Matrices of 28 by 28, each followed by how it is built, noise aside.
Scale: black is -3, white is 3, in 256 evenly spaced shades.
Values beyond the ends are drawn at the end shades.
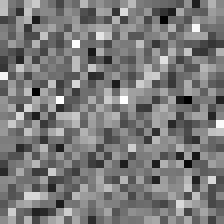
Hankel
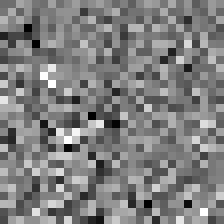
lower triangular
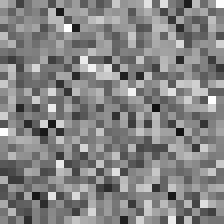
Toeplitz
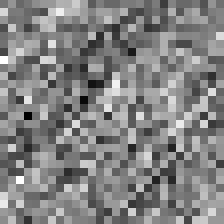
Hankel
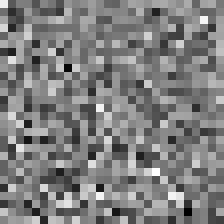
lower triangular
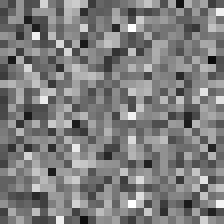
repeating rows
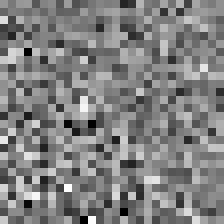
lower triangular
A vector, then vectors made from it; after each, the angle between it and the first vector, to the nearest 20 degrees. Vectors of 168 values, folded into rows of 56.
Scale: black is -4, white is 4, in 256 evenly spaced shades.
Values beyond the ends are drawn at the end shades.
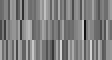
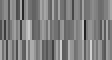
20 degrees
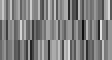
100 degrees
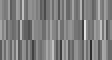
160 degrees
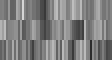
140 degrees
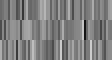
20 degrees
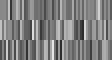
140 degrees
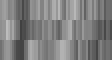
80 degrees
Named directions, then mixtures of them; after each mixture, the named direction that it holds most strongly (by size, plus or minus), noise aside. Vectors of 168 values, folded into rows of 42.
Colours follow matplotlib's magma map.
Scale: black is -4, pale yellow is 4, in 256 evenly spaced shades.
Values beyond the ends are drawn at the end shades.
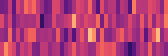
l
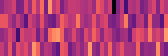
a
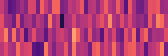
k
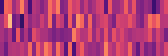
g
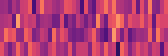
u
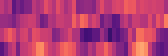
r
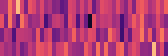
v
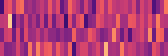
g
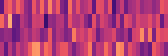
v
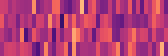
u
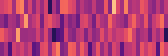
a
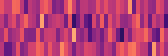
l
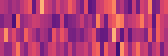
u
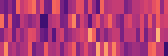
l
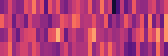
a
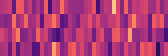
a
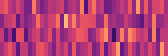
u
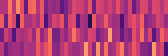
v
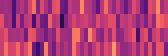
k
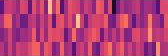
a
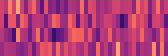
v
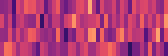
l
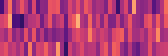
g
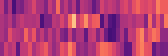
r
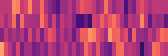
r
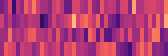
l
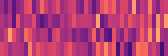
u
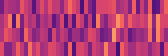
u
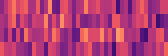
k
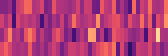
l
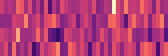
a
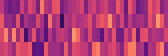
k
